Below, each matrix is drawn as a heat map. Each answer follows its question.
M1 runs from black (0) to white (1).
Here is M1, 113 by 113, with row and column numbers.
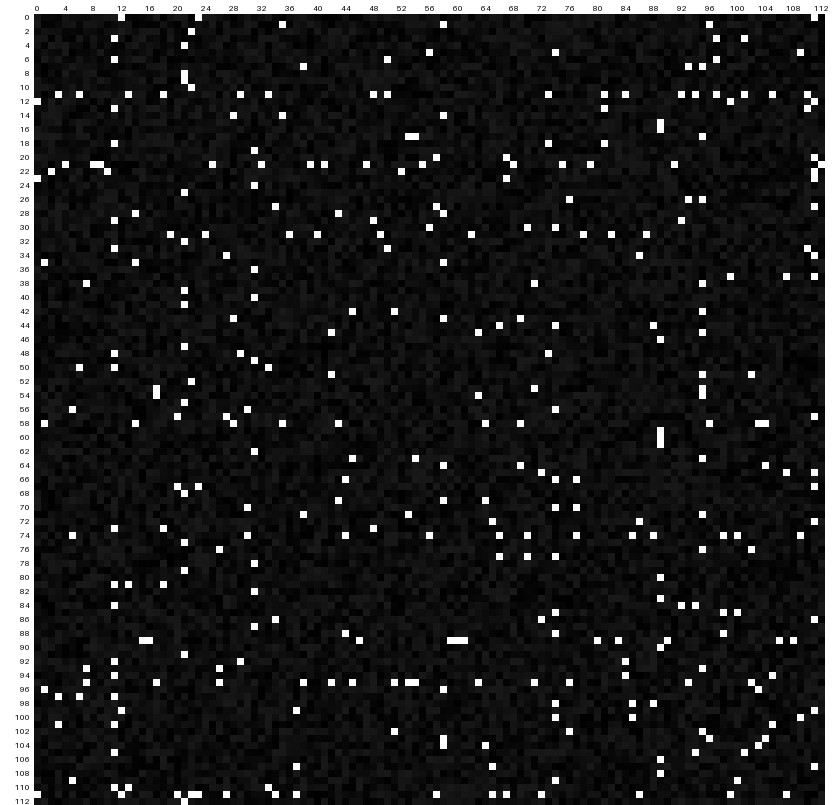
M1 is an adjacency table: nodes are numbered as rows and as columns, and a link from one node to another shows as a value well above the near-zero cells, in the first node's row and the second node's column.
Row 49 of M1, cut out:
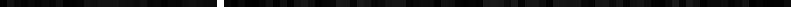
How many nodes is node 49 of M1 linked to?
1
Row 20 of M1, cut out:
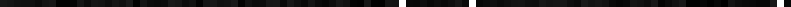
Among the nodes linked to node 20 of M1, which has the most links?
node 111
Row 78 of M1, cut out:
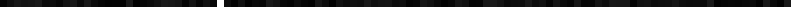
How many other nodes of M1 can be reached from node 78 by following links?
9
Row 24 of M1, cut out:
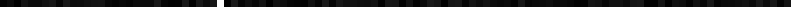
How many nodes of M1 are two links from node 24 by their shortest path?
8
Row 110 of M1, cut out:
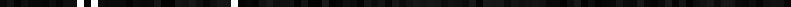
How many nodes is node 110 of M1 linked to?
3
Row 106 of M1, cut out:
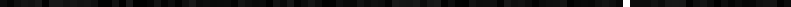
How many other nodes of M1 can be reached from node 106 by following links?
11
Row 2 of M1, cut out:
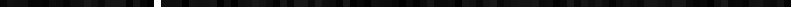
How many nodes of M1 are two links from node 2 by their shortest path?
3
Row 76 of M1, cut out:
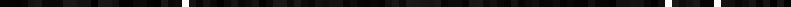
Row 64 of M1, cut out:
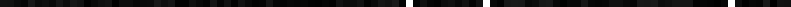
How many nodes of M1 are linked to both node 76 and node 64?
0
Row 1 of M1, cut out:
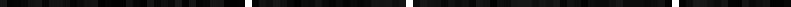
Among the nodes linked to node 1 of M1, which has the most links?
node 58
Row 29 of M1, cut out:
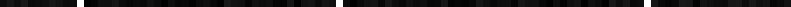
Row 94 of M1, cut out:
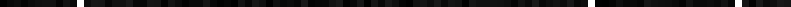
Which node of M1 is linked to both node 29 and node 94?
node 11
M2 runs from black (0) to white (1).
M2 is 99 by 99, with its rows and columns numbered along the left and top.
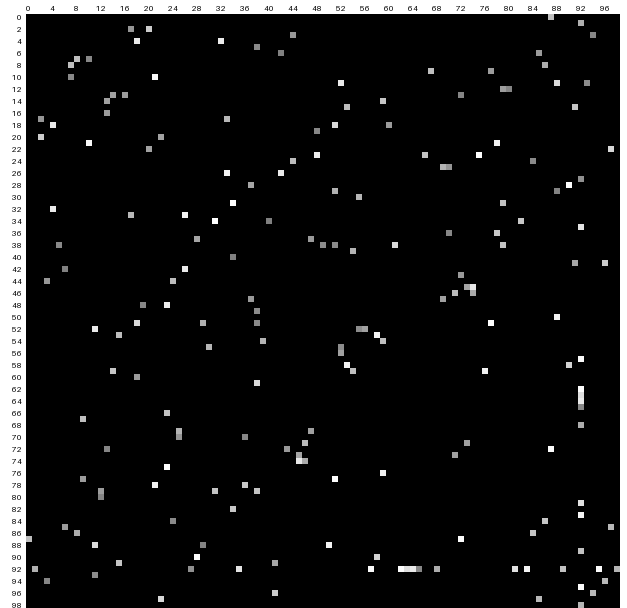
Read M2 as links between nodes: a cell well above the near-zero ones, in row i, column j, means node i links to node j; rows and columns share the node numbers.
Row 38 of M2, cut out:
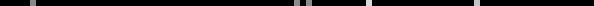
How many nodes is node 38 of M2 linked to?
5
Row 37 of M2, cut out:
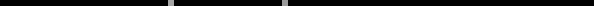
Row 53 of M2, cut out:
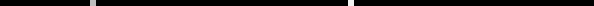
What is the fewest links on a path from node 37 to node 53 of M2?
4
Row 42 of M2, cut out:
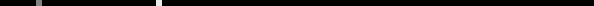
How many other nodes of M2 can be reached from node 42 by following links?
9
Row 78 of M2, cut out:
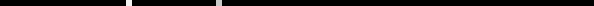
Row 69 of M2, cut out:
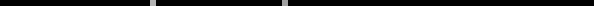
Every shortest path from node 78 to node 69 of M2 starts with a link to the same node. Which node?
node 36
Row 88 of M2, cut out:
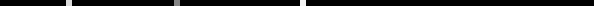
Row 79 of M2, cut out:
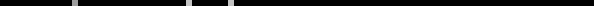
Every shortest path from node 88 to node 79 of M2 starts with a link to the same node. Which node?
node 29
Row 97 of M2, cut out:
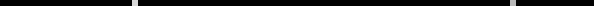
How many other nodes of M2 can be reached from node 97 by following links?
9
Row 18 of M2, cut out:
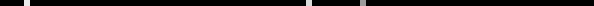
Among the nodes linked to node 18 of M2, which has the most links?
node 51
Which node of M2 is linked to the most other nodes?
node 92
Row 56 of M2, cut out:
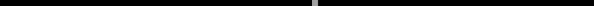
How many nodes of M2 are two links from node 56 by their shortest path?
2
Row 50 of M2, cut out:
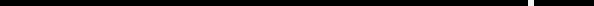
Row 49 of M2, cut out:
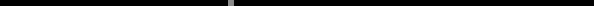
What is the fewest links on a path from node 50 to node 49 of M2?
5
